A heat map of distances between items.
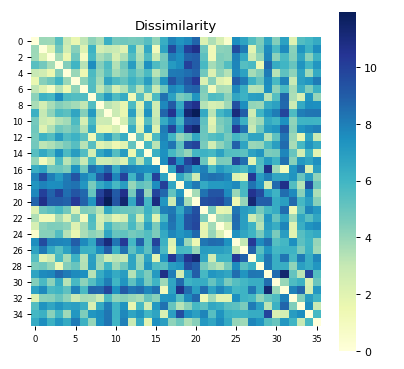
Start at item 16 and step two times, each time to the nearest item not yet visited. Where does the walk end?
34
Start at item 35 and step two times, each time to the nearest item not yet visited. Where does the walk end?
12
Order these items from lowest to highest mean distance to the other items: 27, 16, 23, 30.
23, 30, 27, 16
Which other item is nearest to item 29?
18
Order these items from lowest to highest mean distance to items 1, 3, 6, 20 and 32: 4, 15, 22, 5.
22, 4, 15, 5
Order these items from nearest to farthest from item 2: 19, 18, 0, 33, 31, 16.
0, 16, 31, 33, 18, 19
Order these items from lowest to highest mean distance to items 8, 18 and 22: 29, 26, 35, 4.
4, 29, 35, 26
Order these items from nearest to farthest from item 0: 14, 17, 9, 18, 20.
14, 9, 18, 17, 20
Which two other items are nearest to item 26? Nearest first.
17, 25
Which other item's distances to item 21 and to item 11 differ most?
9
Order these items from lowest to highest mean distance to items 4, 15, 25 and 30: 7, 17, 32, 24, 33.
24, 32, 7, 33, 17
